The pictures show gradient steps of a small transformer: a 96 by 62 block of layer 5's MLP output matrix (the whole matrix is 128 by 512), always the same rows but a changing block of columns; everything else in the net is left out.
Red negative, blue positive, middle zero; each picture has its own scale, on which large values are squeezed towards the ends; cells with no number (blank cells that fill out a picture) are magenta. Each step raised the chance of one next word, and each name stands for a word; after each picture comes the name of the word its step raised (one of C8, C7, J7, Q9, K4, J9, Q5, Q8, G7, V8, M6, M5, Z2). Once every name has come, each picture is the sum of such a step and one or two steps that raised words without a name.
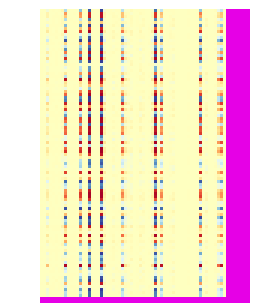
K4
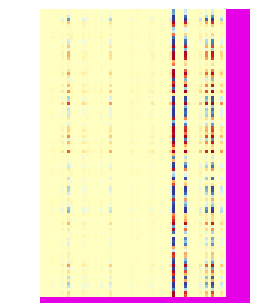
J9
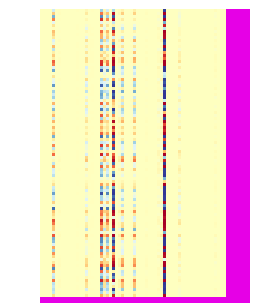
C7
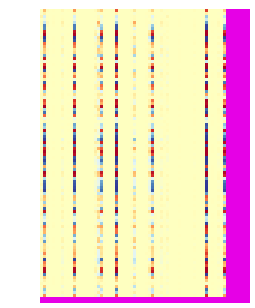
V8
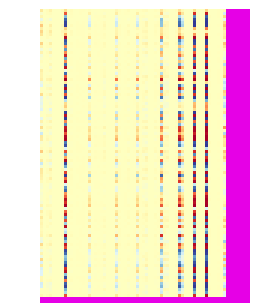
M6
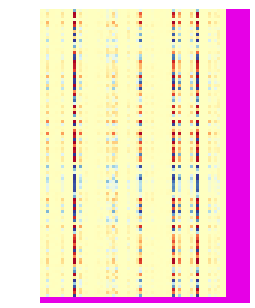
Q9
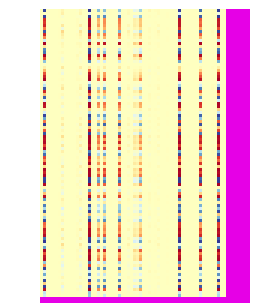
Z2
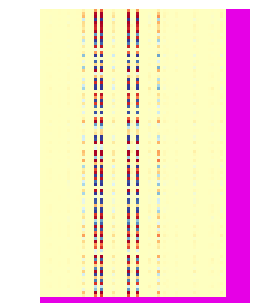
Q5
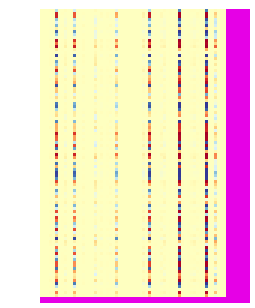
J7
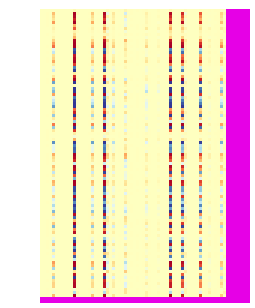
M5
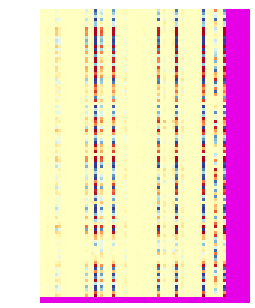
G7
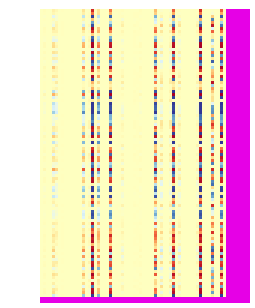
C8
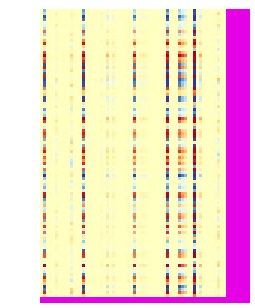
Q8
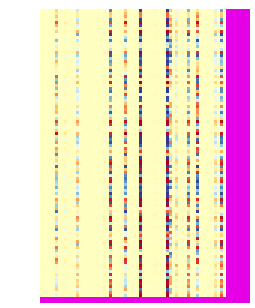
Q9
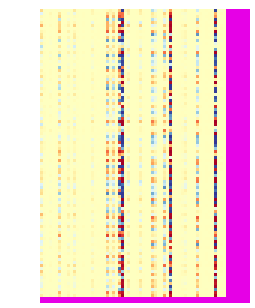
Q5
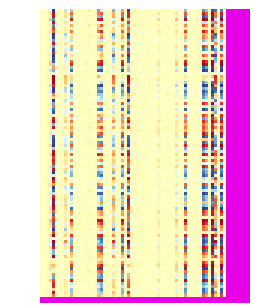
C7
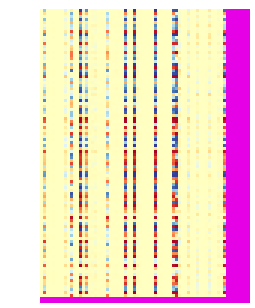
Q8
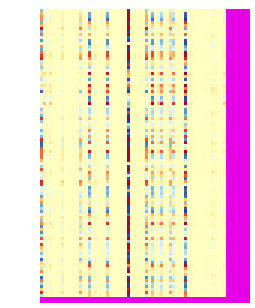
J9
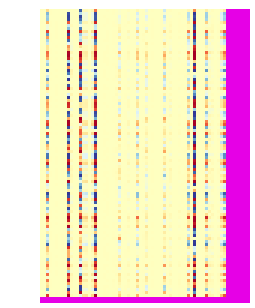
Q8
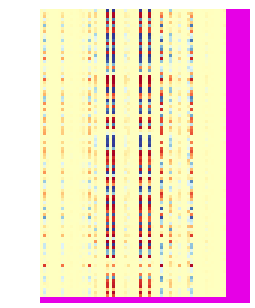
K4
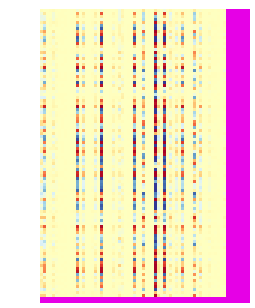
V8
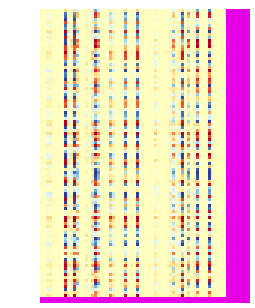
J7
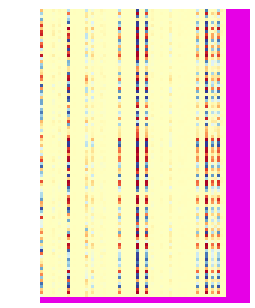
M6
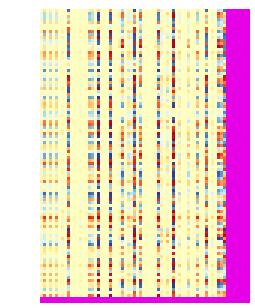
J7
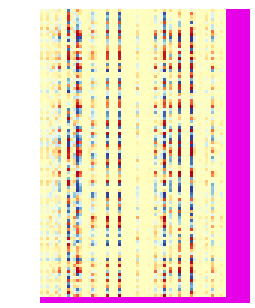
V8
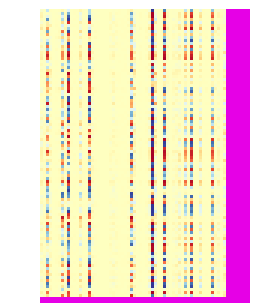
J9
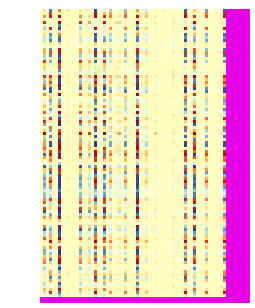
Q9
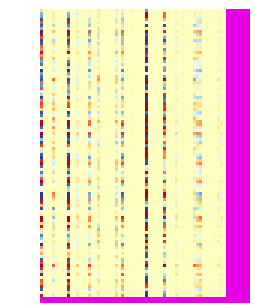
K4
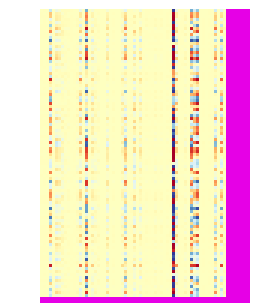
K4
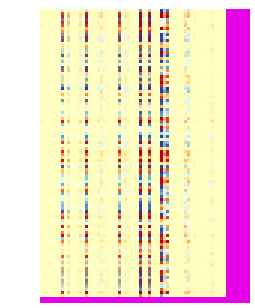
Q5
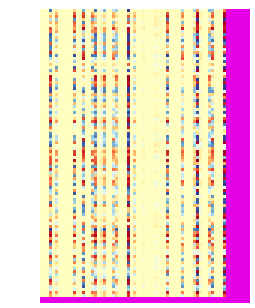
Q5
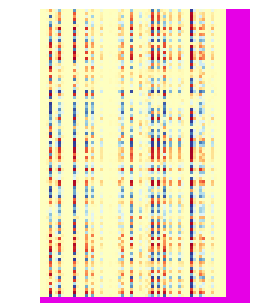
C8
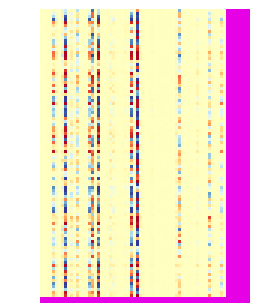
J9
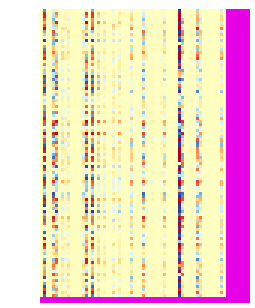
Q9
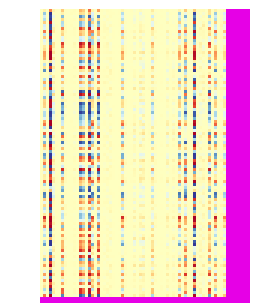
C8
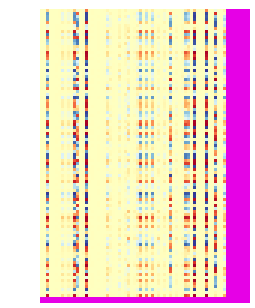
M6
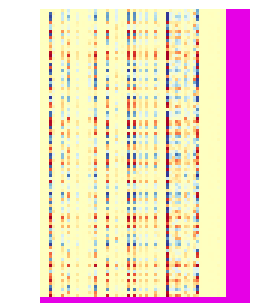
Q8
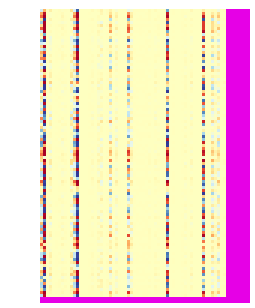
Q5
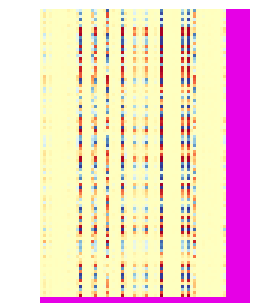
G7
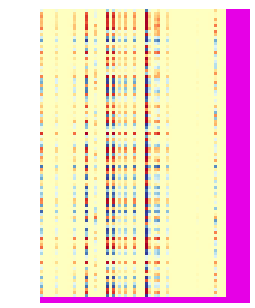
Q9
